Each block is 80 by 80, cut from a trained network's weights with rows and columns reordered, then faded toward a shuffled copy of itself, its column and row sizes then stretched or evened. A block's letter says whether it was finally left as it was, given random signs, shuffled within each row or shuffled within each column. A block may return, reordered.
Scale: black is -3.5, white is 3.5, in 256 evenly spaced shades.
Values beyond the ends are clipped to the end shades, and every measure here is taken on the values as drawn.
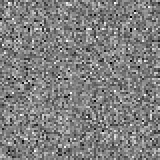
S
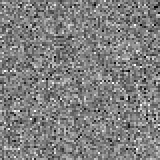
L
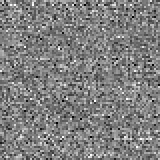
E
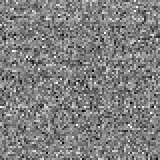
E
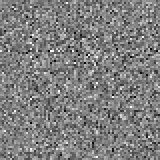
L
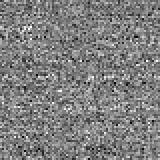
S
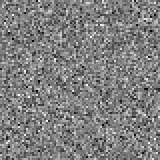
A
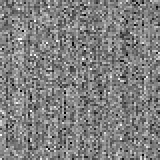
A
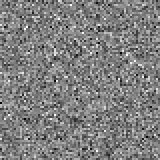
L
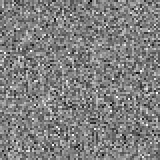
E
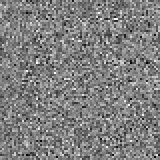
S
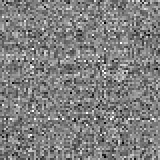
S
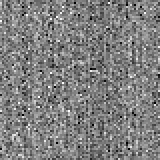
A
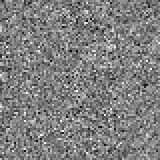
A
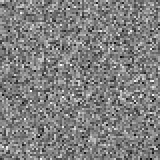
E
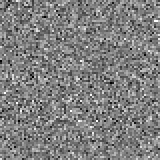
E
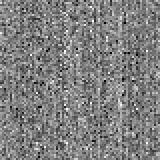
A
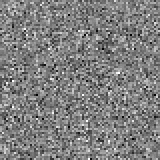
L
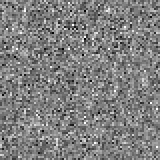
L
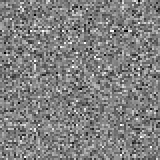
L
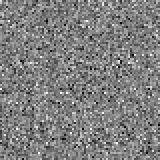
E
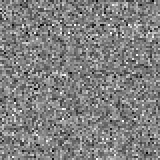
L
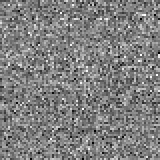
E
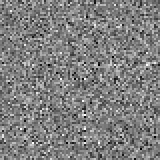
L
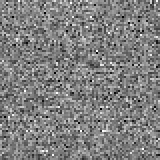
E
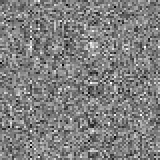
S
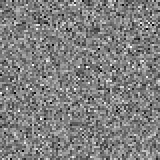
E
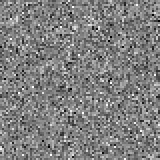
A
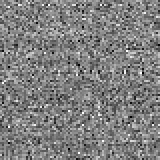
S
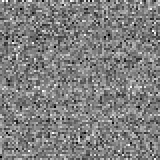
E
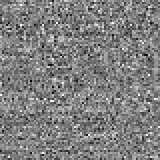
S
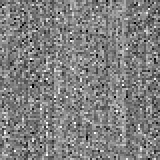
A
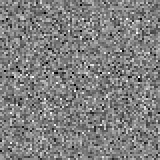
E
